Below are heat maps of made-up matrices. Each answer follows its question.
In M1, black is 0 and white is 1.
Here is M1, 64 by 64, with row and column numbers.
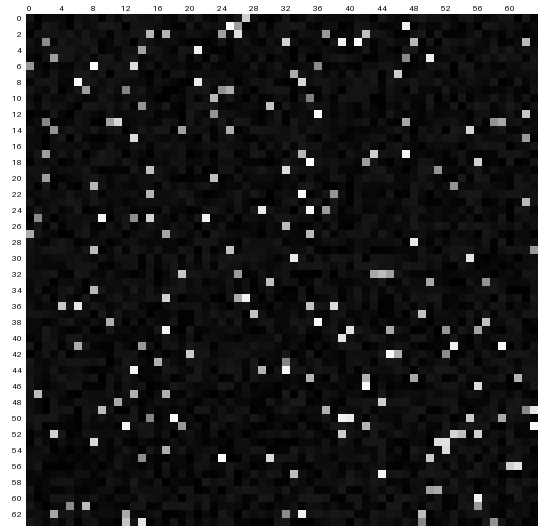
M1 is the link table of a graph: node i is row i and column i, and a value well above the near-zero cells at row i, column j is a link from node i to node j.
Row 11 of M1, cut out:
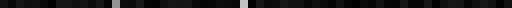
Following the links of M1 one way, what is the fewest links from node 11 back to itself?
4
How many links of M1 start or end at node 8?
8
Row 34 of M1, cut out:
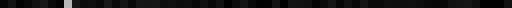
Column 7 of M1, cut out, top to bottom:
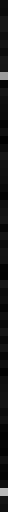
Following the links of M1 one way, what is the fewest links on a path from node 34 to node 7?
7
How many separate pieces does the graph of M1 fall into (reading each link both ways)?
2
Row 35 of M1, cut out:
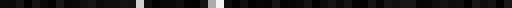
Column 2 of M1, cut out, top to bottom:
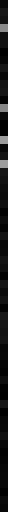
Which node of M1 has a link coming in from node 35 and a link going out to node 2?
node 17
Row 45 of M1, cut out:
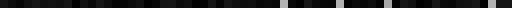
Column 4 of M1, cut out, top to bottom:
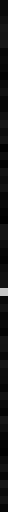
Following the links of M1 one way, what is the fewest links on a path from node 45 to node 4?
7
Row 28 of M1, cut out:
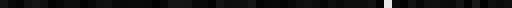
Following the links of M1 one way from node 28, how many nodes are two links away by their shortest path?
2
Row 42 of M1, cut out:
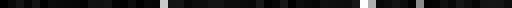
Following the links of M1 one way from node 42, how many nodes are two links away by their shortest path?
10
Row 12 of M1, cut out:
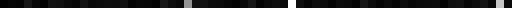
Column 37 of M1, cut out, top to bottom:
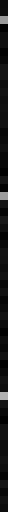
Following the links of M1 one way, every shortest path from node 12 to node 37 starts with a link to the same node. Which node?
node 62
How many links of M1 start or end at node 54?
3
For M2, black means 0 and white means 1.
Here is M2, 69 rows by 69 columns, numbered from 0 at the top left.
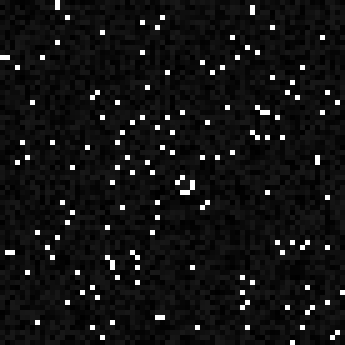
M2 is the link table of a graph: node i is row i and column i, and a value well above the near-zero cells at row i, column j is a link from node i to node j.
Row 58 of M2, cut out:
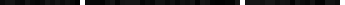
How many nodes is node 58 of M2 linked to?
3
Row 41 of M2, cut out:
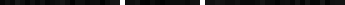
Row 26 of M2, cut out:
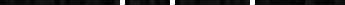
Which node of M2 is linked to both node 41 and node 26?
node 24
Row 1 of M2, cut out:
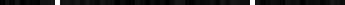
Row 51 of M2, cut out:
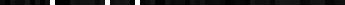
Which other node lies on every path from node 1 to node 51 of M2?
node 50
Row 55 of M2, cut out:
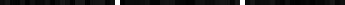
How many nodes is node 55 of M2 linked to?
2
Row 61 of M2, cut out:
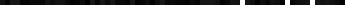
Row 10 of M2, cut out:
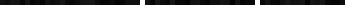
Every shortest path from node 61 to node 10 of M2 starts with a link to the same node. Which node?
node 48
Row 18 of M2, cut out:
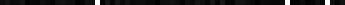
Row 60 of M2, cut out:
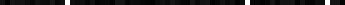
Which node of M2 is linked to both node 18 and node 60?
node 65
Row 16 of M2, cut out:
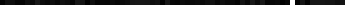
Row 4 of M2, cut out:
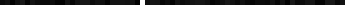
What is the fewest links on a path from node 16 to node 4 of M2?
6
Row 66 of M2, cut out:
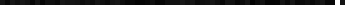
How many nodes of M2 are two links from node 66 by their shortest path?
1
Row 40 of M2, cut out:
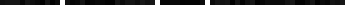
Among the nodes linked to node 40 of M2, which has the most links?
node 31
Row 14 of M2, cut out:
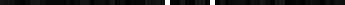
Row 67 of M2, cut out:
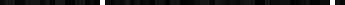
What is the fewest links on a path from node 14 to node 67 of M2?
4
